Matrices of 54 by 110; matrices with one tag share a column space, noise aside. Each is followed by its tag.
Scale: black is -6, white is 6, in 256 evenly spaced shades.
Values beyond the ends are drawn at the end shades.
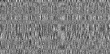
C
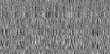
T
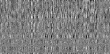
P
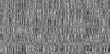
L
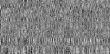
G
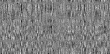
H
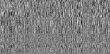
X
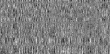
G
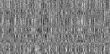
L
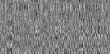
H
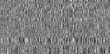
G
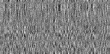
H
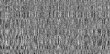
T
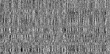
L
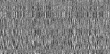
T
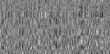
T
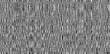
H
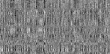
L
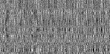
L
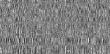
G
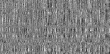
L
